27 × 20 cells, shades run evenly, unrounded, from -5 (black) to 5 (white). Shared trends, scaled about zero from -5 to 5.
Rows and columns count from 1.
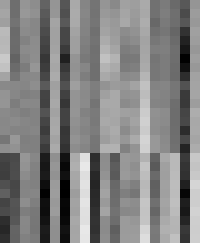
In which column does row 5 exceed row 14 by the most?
1
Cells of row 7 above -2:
17
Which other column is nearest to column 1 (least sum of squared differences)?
12
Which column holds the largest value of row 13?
15
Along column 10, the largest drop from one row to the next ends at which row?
18
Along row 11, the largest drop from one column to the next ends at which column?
7
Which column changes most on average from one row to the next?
19
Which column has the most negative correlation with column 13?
11
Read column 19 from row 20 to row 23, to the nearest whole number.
-3 -4 -5 -4
